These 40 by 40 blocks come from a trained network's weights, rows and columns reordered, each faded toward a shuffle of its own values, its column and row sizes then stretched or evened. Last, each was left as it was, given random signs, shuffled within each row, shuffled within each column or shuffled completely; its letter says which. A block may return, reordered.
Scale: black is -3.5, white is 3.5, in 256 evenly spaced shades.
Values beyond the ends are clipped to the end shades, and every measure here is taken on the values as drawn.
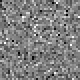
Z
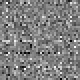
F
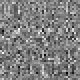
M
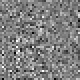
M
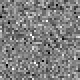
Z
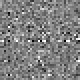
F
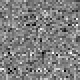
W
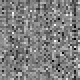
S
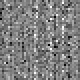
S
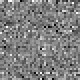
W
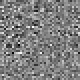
M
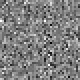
S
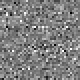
W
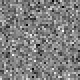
Z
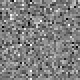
Z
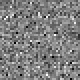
W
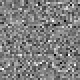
W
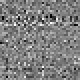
M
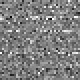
W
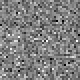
Z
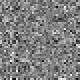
M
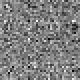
M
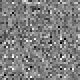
M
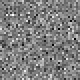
Z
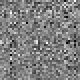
M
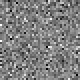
S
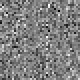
S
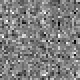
M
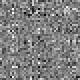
M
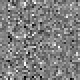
S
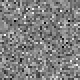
Z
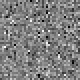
S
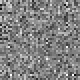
F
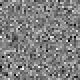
W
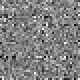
F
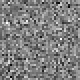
F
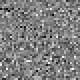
W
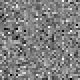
S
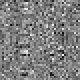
M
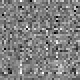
M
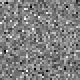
Z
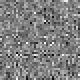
M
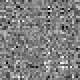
M
